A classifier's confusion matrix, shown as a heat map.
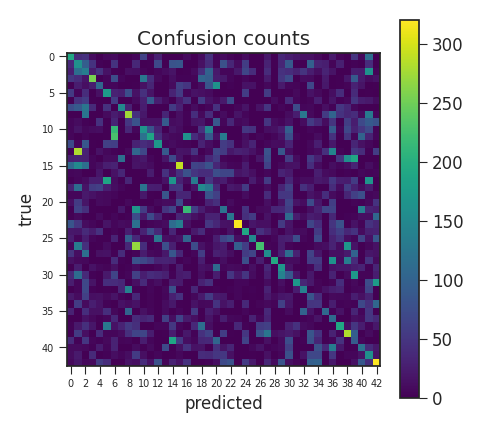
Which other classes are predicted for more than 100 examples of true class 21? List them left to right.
9, 16, 40
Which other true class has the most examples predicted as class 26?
38
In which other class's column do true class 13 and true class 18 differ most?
1
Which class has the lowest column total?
28
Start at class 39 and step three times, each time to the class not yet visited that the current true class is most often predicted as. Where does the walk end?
27
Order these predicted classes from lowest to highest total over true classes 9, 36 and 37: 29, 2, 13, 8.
29, 2, 8, 13
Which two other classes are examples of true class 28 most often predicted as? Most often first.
36, 38
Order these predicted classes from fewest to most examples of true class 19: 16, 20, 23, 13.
23, 16, 20, 13
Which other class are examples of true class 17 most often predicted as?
5
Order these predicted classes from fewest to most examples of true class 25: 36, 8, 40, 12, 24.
24, 36, 40, 8, 12
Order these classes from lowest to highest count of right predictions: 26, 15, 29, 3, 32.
32, 29, 26, 3, 15
